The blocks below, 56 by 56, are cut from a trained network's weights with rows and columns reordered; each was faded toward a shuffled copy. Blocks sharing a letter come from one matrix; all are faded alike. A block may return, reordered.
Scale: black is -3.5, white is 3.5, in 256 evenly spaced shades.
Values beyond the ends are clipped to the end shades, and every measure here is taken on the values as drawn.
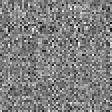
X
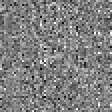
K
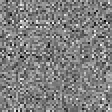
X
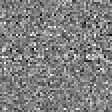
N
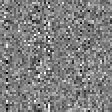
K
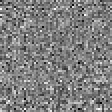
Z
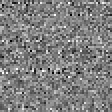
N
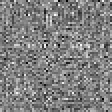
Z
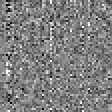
K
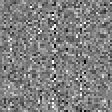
K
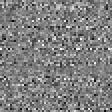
N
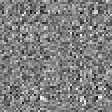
X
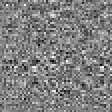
X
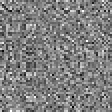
X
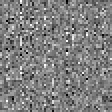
K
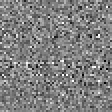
N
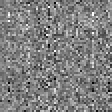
K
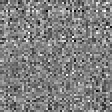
X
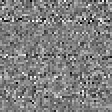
N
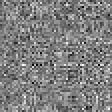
X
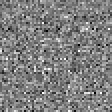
N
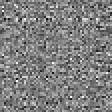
X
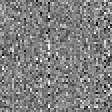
K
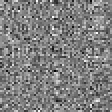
X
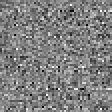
Z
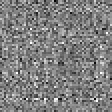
X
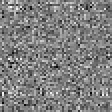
Z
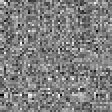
X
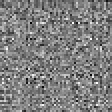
Z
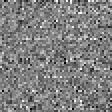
N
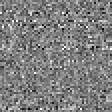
N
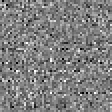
N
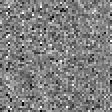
K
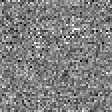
N
